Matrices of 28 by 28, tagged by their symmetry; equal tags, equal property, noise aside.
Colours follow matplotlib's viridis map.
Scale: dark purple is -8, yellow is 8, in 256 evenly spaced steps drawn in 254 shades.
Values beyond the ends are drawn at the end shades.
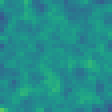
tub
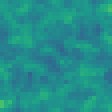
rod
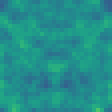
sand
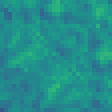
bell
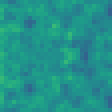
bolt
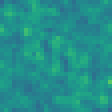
rod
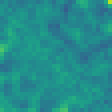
bell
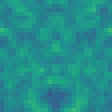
sand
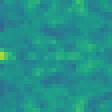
bolt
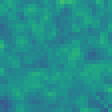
tub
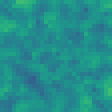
bell
